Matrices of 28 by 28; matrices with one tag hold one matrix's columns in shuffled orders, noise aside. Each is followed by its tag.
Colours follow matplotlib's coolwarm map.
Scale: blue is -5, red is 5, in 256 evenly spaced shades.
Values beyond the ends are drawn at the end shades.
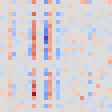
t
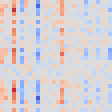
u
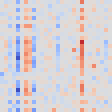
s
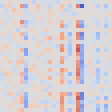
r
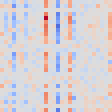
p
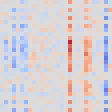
s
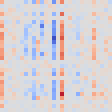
t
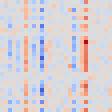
s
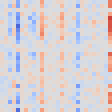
p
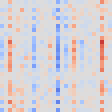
s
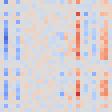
t
